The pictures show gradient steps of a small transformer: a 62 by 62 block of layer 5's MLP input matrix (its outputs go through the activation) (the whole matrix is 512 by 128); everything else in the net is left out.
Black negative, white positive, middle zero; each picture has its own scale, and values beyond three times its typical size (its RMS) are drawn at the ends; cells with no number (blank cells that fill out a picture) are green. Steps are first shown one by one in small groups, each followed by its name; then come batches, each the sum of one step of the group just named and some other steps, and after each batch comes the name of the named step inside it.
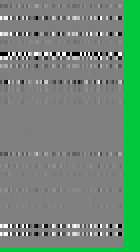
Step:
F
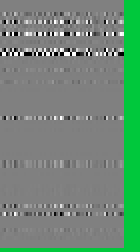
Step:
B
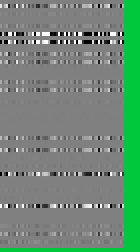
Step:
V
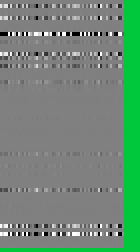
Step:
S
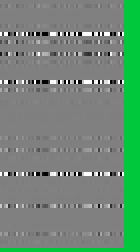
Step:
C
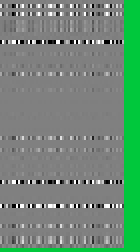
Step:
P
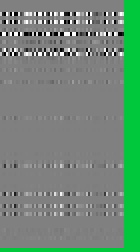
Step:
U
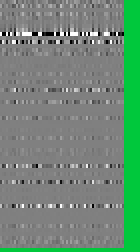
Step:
P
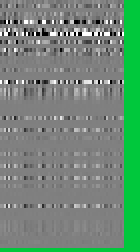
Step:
C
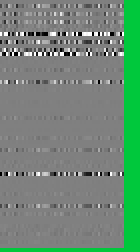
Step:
U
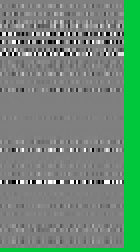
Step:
U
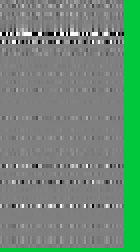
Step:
P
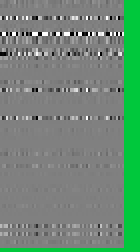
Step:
F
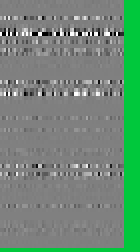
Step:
C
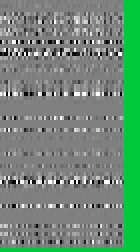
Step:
F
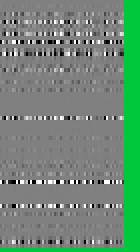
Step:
B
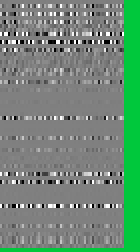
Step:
P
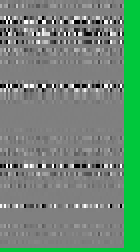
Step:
V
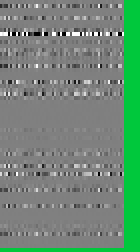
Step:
C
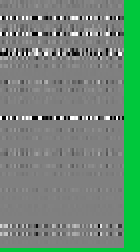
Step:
F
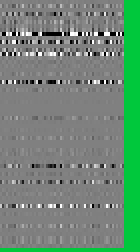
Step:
P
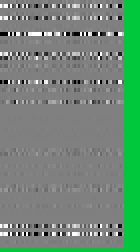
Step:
S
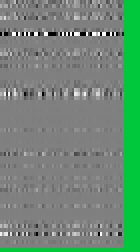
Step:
S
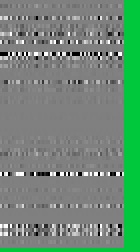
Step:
F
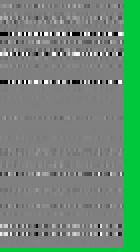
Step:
S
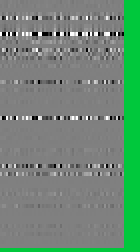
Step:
C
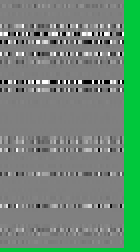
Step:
V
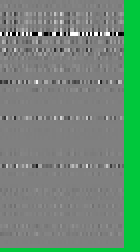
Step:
U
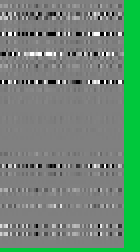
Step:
F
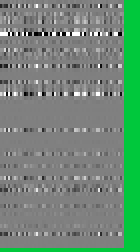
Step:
U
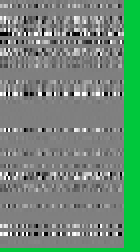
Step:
S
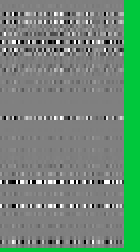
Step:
U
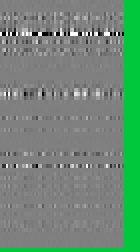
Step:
U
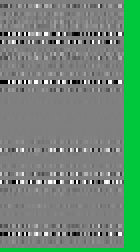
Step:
U
